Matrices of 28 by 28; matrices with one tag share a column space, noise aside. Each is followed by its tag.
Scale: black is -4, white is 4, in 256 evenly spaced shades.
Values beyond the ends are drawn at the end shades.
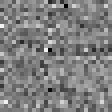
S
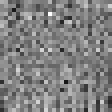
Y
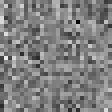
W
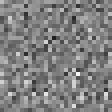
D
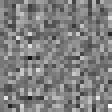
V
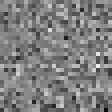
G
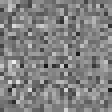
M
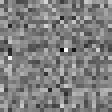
S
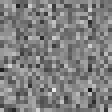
G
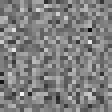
D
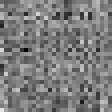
Y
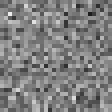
G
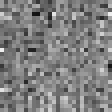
Y
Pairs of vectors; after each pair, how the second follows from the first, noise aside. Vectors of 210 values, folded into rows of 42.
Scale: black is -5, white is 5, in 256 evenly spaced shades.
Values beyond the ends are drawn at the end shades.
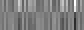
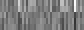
copied.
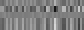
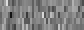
shuffled.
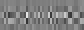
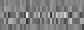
copied.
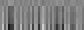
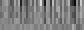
reversed.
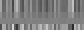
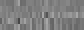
wrapped around, shrunk.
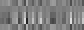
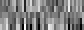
wrapped around, negated, scaled up.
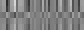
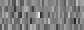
shuffled.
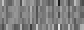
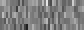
shuffled.
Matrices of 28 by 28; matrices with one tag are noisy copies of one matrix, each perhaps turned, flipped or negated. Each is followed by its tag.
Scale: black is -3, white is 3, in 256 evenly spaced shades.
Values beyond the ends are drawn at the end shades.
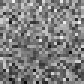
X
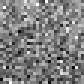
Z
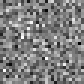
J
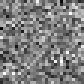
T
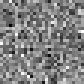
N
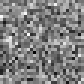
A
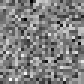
N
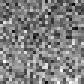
X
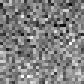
Z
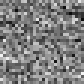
T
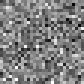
N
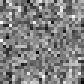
T
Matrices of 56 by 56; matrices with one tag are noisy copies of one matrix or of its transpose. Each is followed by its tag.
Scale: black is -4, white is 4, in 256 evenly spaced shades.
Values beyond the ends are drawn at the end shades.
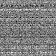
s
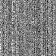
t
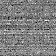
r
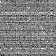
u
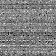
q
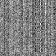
q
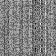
q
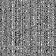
u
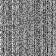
t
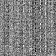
q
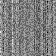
t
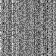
t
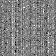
u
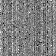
t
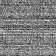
r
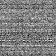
q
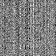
r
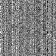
t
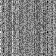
t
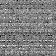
q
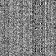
q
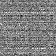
u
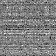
r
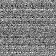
s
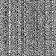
s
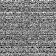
t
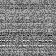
q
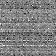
q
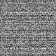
u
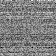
t
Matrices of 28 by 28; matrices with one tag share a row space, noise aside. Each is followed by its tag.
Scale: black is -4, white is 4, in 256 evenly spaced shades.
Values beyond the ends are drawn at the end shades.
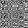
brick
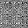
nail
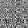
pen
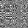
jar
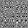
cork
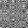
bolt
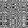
bolt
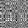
jar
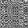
brick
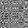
brick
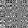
jar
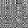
pen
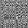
cork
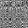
nail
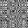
bolt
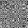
bolt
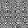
pen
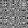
bolt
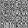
cork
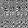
cork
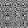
pen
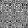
nail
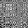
jar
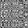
brick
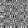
jar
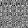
nail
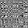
brick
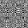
pen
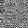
jar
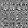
cork
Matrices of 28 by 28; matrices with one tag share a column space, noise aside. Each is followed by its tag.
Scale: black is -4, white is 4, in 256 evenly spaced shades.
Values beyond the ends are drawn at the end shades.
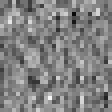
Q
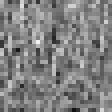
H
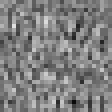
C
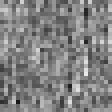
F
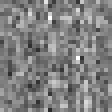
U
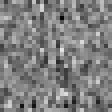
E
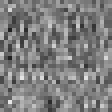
C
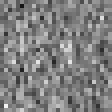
E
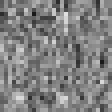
Q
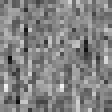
F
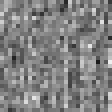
Q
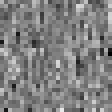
H
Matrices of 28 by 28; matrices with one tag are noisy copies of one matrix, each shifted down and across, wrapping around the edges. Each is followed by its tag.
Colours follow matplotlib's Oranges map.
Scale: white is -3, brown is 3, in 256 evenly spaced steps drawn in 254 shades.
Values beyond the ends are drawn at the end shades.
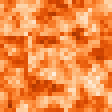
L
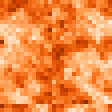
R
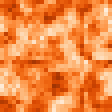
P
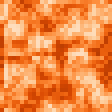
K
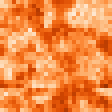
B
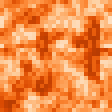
K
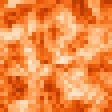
P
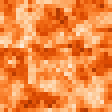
L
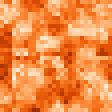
K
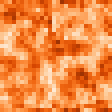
L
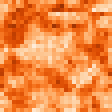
B
